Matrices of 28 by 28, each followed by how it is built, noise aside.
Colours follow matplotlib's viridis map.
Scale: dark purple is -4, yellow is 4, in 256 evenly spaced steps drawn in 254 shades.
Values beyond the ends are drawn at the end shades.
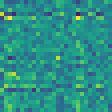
low rank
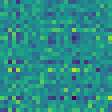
low rank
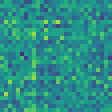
blocks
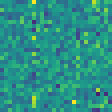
uneven columns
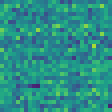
blocks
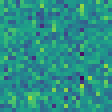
uneven columns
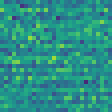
blocks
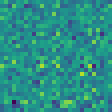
low rank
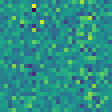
uneven columns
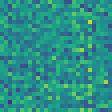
repeating rows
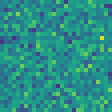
noise
